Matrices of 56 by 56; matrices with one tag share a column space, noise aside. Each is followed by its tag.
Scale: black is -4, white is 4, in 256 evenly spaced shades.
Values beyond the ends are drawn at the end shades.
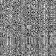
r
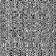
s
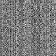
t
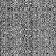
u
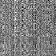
r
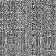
r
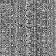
t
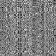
u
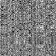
r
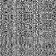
r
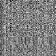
r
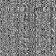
u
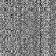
u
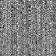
r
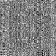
s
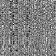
r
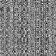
u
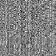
r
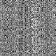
u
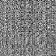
r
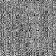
s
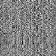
r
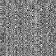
t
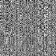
r
